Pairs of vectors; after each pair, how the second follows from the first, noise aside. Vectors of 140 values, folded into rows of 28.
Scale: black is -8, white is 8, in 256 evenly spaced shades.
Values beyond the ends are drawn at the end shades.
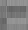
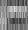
negated, scaled up.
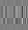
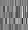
negated, scaled up.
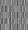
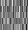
wrapped around, negated, scaled up.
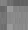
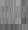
reversed.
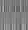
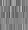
wrapped around.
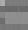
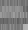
reversed.
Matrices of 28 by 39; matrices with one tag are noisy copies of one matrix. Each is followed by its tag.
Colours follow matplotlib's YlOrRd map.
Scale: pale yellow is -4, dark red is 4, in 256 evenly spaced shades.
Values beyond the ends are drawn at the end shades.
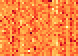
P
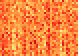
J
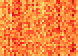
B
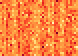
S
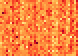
P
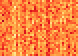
J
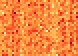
P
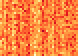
S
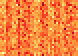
S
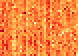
J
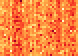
B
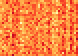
P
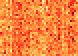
B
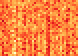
J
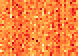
B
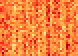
J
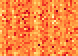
S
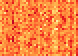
P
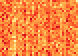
J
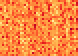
P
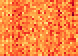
B
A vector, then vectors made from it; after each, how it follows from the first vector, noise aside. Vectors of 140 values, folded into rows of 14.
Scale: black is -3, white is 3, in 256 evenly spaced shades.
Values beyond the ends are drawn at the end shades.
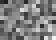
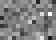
wrapped around, partly zeroed.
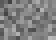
reversed, negated, shrunk.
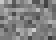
reversed, shrunk.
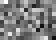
sign-scrambled.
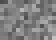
shrunk.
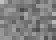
negated, shrunk.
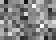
sign-scrambled.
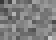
reversed, negated, shrunk.
